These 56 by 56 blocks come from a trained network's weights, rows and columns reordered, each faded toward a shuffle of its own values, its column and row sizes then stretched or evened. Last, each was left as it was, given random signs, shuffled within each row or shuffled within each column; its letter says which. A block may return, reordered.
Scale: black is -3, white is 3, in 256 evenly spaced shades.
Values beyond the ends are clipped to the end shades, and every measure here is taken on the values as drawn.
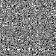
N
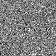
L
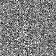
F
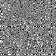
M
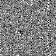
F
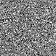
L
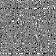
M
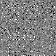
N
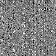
F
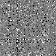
N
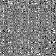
M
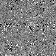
N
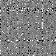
N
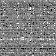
M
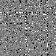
N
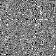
N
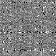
M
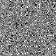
N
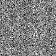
F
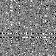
N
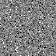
F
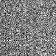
M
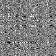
M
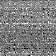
M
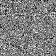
L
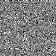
N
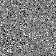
F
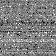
L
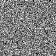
L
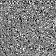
L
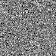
L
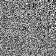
N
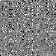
M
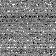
L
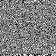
L
